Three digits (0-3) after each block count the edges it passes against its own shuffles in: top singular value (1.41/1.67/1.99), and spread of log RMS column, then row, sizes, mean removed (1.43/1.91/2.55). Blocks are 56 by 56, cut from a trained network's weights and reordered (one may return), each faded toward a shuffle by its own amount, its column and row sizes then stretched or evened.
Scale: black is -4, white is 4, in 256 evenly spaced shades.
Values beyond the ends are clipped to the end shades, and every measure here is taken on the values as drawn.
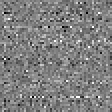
1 1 2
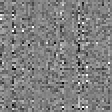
0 3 2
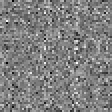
2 1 1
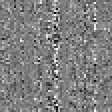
2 3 0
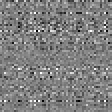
3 0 3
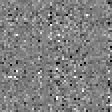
0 2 1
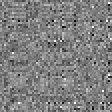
2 1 1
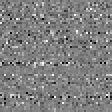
1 0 3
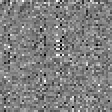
2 2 1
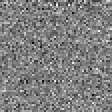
2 0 1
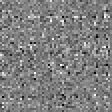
1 2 2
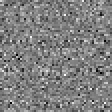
2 0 2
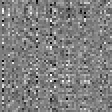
3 3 1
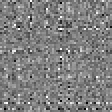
3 2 2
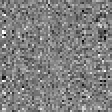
2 2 0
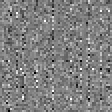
0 3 1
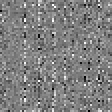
2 3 1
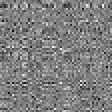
3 0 2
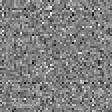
2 1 1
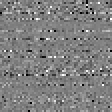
1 0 3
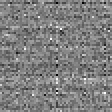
2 2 1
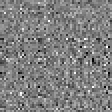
2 1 2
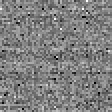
0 1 1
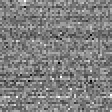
2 0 1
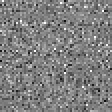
2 0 1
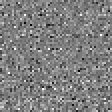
1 0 2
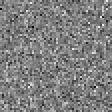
0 0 0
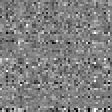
2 2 3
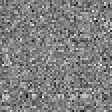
2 0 1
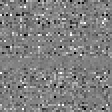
0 1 3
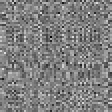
3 2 2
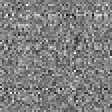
3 0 2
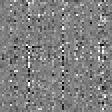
2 3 1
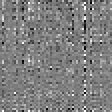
3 3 2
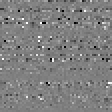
0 0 3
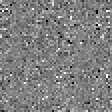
0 1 1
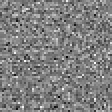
2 0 0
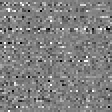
1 1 3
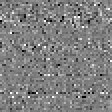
0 0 3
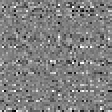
3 1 3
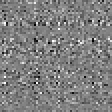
2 1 3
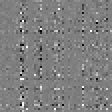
1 3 2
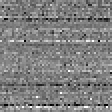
3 0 3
